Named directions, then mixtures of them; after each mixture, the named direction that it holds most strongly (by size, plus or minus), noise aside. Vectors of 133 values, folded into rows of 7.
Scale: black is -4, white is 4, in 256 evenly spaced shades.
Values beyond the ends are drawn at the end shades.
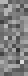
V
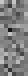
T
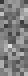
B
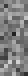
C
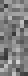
C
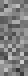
V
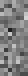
T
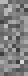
V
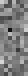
T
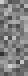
V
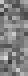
C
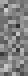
V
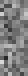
B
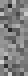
T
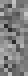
T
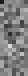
B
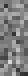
C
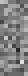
V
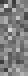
T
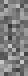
V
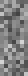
B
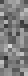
B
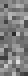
C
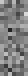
T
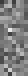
T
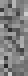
T
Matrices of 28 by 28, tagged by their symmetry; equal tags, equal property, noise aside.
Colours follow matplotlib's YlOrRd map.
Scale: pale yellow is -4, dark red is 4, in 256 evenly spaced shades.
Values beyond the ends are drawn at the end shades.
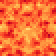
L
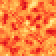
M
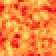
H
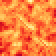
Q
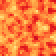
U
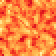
Q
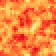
Q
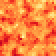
H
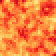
M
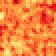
H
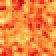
H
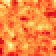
Q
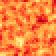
H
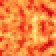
U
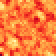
M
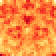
L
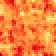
H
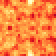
U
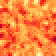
H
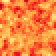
H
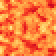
U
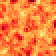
M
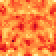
L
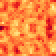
U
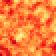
M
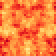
L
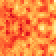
U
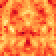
L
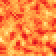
Q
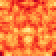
L
